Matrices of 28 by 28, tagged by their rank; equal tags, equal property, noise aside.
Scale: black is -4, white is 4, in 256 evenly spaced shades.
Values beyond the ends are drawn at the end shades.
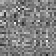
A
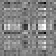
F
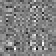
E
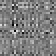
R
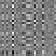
F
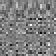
R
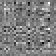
R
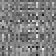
R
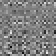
R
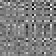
E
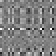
F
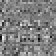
R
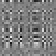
F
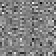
A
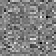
A
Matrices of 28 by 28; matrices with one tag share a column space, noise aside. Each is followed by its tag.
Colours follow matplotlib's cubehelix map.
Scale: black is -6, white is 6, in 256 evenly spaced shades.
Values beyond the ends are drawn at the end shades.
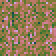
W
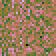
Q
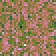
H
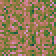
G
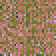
W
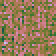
W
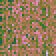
G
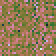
G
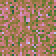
G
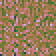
Q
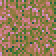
Q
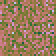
G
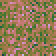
W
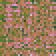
W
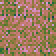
Q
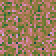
W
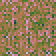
H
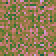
W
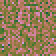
W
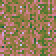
G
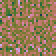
Q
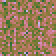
H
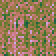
H
